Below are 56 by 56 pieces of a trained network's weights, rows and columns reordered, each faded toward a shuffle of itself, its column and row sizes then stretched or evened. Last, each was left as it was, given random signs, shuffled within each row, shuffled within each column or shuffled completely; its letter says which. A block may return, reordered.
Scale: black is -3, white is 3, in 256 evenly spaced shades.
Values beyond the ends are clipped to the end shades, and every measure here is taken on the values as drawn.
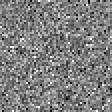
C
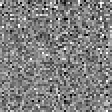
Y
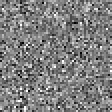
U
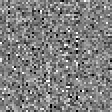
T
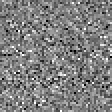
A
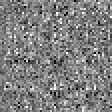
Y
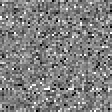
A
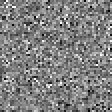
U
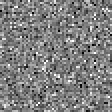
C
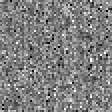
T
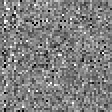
Y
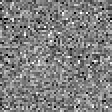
A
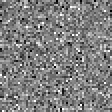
T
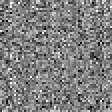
Y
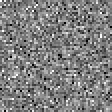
C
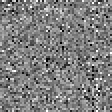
U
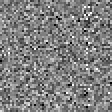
Y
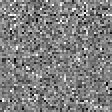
U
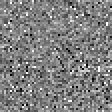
U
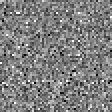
A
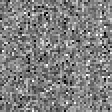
T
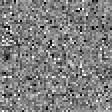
Y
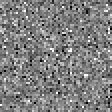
T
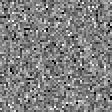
C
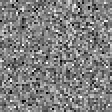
T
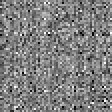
Y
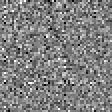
U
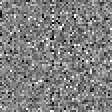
T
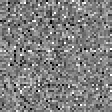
U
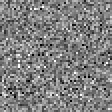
A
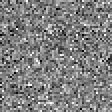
A
